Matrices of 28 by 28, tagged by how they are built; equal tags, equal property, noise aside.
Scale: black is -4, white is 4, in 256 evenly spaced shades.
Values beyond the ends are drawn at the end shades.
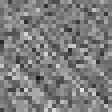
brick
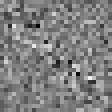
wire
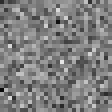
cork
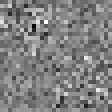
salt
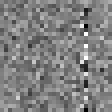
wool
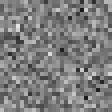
cork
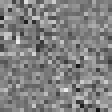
salt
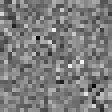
salt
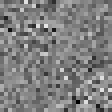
salt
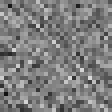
brick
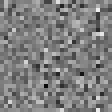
wool
